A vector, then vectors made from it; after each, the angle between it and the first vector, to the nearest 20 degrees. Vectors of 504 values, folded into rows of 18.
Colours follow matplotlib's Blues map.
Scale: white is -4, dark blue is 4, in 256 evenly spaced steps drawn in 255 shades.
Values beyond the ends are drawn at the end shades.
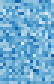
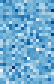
100 degrees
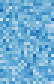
120 degrees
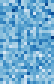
80 degrees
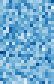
80 degrees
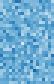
20 degrees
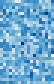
160 degrees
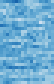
60 degrees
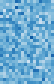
40 degrees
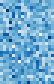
60 degrees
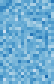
120 degrees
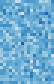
160 degrees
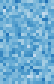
40 degrees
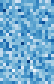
140 degrees
